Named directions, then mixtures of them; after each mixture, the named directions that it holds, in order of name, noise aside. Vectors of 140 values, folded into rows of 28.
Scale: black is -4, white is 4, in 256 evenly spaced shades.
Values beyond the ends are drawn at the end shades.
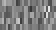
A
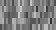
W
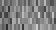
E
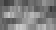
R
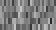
W.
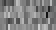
A, R, W.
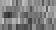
A, R, W.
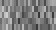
E.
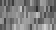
A, R, W.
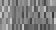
E.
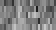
R, W.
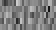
A.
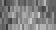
E, R.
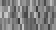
A, E, W.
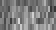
A, E, R.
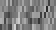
A, W.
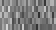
E.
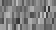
A, W.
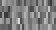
A, E.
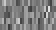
A.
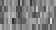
W.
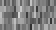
W.
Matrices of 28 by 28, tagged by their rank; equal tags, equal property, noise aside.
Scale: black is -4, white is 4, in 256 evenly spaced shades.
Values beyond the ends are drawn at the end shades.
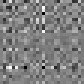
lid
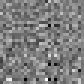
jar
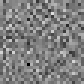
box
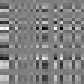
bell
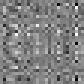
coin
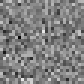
box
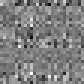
coin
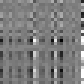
bell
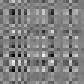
bell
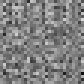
jar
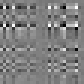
bell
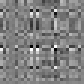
lid
